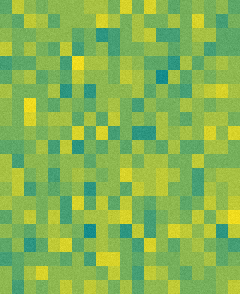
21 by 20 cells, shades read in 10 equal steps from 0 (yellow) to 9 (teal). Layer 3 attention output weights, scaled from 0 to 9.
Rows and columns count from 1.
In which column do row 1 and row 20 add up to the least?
13
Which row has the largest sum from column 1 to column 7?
19
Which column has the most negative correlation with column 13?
20
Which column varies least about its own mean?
4
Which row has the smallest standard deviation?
12
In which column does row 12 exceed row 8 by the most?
3
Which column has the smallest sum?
9
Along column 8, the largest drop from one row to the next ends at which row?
18
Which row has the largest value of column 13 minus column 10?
16
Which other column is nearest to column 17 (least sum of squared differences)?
5
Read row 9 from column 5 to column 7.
3 3 6
